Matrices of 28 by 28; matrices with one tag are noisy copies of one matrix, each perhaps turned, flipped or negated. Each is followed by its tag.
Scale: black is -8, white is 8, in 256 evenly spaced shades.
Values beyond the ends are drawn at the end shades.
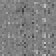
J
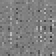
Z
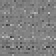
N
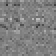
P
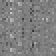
J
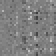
P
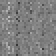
N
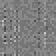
Z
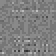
Z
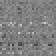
J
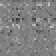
P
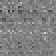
J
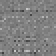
Z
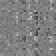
P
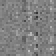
P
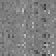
J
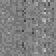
J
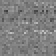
J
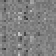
P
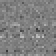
P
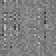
Z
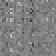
J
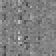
P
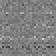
N
